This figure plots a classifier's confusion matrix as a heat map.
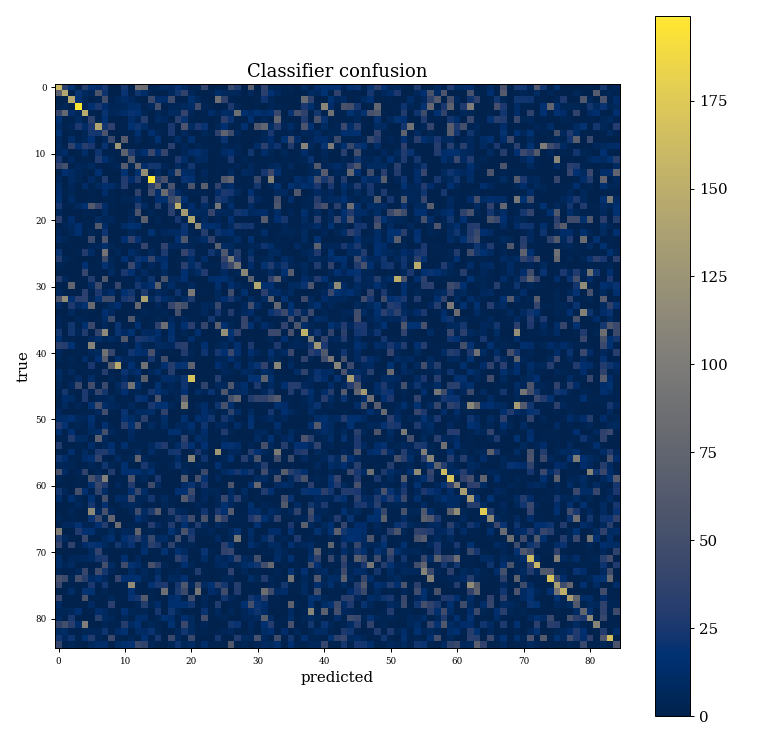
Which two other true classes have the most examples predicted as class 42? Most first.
30, 67
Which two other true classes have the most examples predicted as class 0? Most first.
67, 1
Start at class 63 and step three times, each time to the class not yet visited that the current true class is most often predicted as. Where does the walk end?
38
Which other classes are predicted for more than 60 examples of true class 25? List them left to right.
7, 70, 75
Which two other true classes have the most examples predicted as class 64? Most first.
59, 84
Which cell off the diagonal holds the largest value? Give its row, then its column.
44, 20
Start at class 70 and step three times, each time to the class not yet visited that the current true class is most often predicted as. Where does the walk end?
33
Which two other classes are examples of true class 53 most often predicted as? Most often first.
6, 37
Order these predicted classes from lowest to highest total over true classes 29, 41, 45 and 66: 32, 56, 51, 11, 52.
56, 32, 11, 52, 51
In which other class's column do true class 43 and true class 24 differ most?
50
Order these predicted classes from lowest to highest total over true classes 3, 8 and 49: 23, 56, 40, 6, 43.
23, 6, 43, 56, 40
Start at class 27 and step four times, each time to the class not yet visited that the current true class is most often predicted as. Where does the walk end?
31
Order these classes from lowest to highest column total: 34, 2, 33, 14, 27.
34, 2, 27, 14, 33
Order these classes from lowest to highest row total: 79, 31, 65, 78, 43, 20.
43, 31, 79, 78, 20, 65
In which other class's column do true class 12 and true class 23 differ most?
79
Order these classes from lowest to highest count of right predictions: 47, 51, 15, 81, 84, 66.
51, 66, 84, 15, 47, 81
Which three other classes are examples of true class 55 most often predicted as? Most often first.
24, 33, 65
